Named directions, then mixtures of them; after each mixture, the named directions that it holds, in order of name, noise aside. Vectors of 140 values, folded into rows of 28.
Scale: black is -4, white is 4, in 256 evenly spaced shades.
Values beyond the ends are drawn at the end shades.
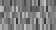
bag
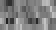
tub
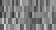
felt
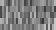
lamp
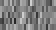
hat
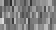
hat, lamp, tub.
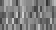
felt, hat, tub.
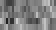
tub.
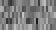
bag, hat, tub.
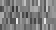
bag, tub.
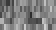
felt, tub.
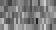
bag, felt, tub.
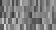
felt.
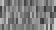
lamp.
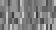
felt, hat, lamp.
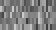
bag, hat.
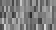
felt.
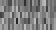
bag, lamp.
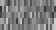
lamp.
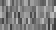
lamp.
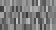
bag.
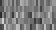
felt.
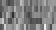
felt, lamp, tub.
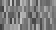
bag, felt, hat.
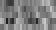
tub.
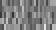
felt, lamp.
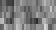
felt, tub.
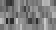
tub.
